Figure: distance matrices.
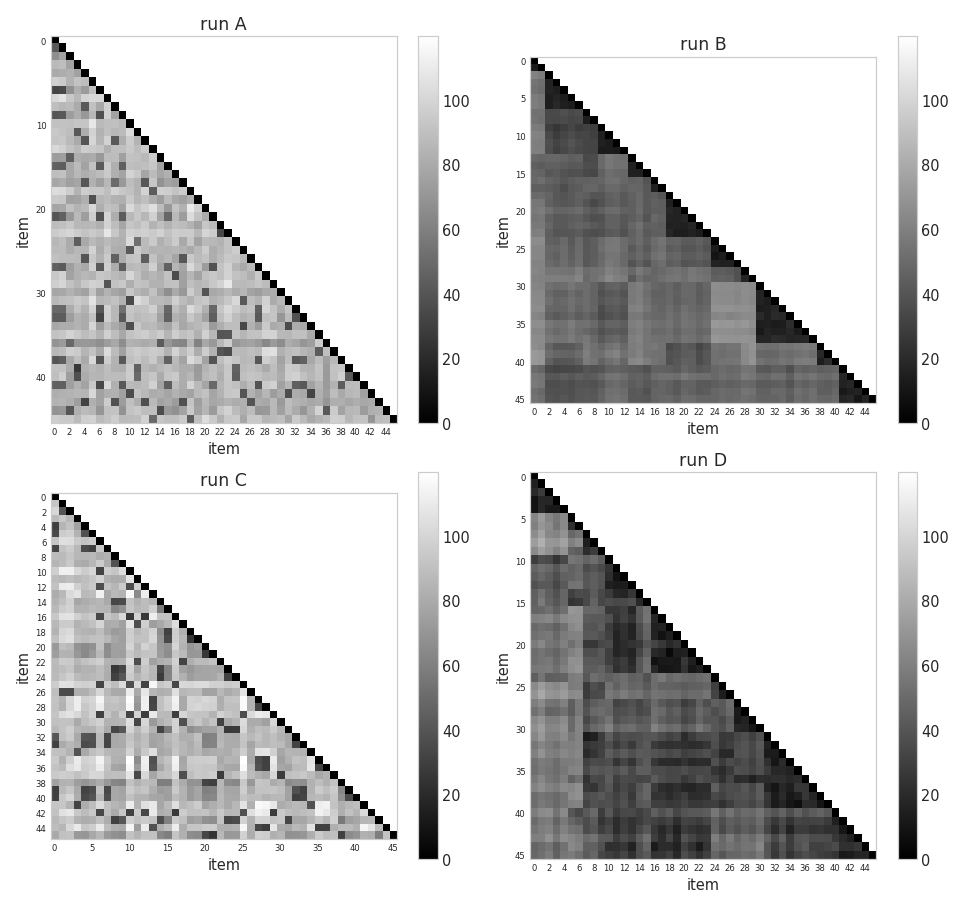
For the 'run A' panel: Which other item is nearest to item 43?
4
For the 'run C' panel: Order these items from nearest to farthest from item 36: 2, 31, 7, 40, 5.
31, 40, 7, 5, 2
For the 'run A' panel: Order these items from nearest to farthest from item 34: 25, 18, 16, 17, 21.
25, 21, 17, 18, 16
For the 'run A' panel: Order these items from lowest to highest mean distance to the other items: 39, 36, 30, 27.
36, 27, 30, 39
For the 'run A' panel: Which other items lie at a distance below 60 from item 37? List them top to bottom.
22, 23, 35
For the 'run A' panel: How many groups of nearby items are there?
11
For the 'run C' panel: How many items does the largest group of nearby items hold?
8
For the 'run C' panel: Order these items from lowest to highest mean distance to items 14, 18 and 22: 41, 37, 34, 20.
37, 20, 34, 41
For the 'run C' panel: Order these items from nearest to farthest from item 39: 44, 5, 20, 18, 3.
5, 20, 18, 3, 44
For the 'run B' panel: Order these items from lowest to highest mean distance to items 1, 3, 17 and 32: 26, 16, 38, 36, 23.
16, 36, 23, 38, 26
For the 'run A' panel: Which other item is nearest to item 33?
6
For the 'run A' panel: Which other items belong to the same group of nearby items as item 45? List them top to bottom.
13, 18
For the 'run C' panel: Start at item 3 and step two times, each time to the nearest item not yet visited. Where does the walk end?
34
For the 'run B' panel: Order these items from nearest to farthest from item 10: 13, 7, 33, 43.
7, 33, 43, 13
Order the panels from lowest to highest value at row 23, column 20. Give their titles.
run B, run D, run C, run A
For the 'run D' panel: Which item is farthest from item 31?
1
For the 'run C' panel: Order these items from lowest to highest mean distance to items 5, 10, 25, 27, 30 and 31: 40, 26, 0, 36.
40, 0, 36, 26
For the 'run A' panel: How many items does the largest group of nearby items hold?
11
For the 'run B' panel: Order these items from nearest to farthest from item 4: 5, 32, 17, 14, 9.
5, 9, 17, 14, 32
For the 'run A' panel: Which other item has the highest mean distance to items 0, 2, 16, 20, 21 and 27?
18
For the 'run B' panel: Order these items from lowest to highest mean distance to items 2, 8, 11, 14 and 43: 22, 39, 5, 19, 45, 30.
5, 45, 19, 22, 30, 39
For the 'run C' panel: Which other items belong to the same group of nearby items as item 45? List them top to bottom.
20, 21, 38
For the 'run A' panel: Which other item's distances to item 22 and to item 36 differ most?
23
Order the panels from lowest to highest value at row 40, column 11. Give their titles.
run D, run A, run B, run C
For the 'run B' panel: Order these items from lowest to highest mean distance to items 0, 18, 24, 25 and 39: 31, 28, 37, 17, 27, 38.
27, 38, 17, 28, 31, 37
